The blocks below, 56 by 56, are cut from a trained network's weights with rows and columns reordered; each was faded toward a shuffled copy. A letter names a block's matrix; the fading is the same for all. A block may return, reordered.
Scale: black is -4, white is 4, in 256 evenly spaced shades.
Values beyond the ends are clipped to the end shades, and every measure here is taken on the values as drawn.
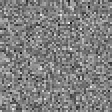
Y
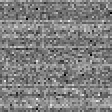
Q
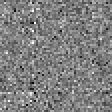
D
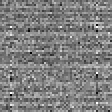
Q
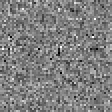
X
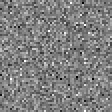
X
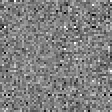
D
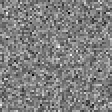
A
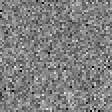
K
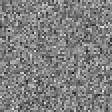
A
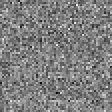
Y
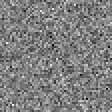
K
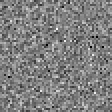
K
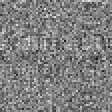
Y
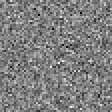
K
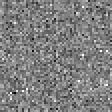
X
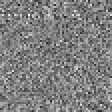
A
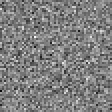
Y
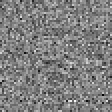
Y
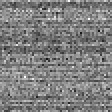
Q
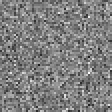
A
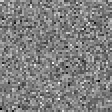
K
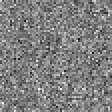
A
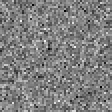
K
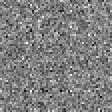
X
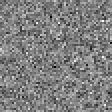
K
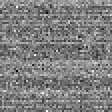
Q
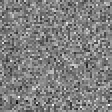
A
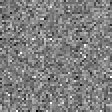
X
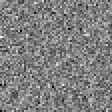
K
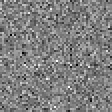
D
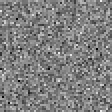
K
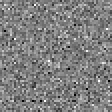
X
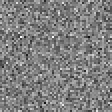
A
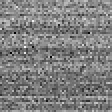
Q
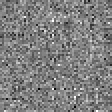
X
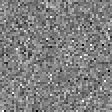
X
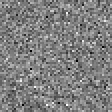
K
